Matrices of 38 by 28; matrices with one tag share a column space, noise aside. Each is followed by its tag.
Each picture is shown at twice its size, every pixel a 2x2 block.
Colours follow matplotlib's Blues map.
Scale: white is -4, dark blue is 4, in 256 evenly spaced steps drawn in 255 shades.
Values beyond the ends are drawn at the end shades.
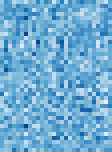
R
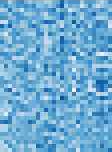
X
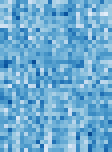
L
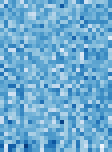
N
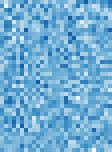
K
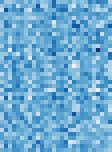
X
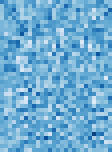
R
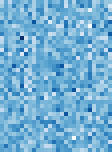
X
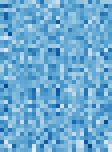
N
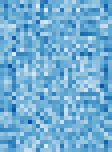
X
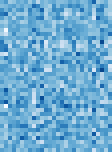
R
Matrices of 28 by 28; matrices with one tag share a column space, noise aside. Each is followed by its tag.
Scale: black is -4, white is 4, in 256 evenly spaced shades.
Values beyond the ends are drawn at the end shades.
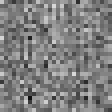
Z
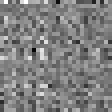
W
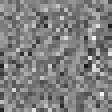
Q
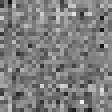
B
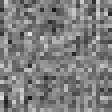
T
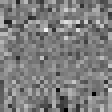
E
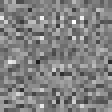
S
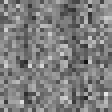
Z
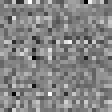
W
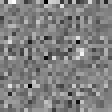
W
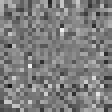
B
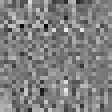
E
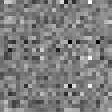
W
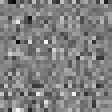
W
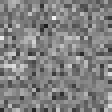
Q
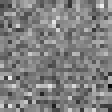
B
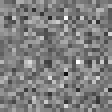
S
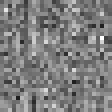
T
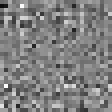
B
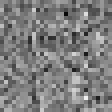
T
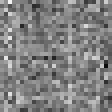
Z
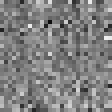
E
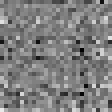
W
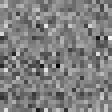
Q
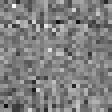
E
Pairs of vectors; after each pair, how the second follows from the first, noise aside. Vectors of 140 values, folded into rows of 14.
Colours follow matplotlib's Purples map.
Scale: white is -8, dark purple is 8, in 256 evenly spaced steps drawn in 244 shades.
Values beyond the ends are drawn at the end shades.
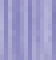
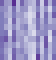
wrapped around, scaled up.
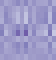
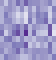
scaled up.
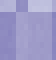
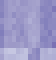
reversed.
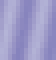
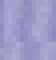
wrapped around, shrunk.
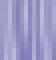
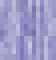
wrapped around.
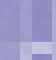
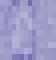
wrapped around, negated, partly zeroed.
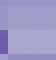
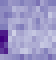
scaled up.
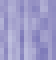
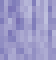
reversed.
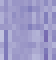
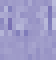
reversed, partly zeroed.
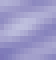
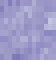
wrapped around, negated, partly zeroed.
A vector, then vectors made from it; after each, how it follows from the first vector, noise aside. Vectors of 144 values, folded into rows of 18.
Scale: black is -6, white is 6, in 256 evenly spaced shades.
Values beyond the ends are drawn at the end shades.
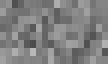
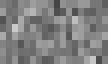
reversed, negated.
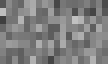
reversed, negated.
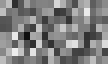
scaled up.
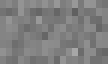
wrapped around, negated, shrunk.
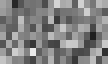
scaled up.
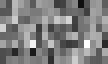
negated, scaled up.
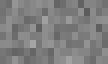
negated, shrunk.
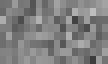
reversed.
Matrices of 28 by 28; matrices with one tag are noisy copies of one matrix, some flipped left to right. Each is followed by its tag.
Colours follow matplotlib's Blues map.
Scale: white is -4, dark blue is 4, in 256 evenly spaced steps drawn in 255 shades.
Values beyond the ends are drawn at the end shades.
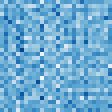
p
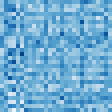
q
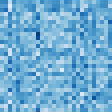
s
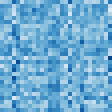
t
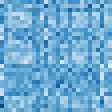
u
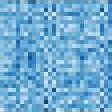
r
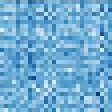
r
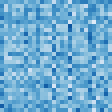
p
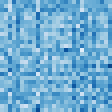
s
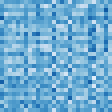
p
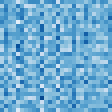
p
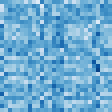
t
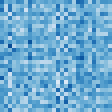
r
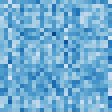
u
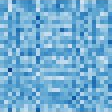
s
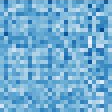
q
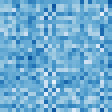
r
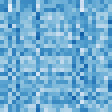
s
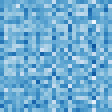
p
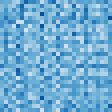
p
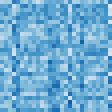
t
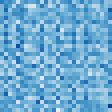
p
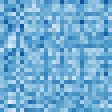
q
